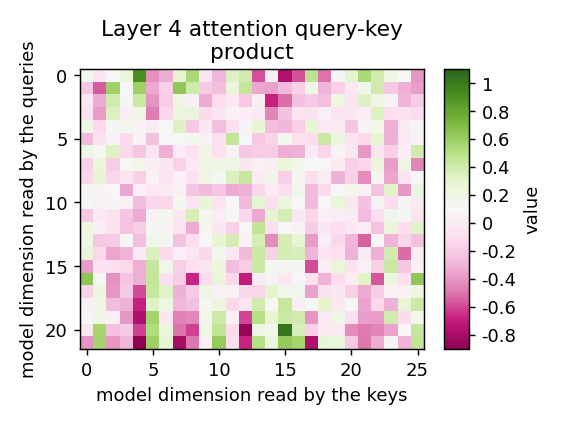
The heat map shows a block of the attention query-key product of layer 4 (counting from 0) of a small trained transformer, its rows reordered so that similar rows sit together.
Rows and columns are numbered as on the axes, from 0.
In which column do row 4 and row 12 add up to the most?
13
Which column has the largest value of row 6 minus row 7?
25
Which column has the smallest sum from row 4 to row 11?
21
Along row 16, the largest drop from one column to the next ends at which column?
22
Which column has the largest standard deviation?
4
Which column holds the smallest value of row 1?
1
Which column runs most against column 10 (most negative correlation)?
7
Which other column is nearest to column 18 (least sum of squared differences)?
6
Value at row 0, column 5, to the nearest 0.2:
-0.4
